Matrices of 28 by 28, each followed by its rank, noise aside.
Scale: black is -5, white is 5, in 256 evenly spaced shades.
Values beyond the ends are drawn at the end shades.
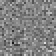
eight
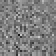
six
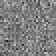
seven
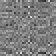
four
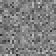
eight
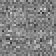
eight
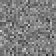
eight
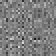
four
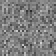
seven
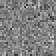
seven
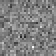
six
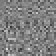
five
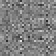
five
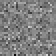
five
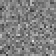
eight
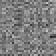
six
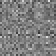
six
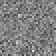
eight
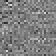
four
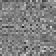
four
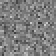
seven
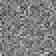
eight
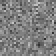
five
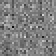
six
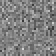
six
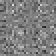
four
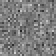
six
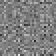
four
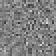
six
